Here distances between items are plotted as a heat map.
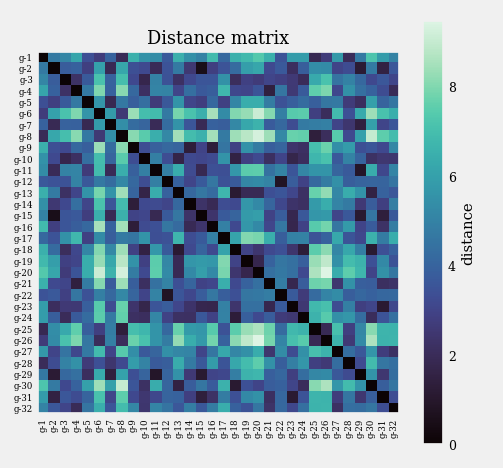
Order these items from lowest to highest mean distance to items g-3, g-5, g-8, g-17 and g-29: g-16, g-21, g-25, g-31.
g-25, g-31, g-16, g-21
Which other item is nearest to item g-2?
g-15
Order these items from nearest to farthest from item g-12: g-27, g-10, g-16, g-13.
g-10, g-13, g-16, g-27
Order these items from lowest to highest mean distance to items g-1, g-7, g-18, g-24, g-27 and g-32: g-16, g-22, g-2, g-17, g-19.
g-2, g-22, g-16, g-19, g-17
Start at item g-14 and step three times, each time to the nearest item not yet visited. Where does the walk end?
g-23
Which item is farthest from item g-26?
g-20
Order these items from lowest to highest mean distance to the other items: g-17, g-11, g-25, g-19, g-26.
g-11, g-17, g-19, g-25, g-26
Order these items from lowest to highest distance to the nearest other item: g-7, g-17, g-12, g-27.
g-12, g-7, g-27, g-17
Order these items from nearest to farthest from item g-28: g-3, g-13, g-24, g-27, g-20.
g-27, g-3, g-24, g-13, g-20
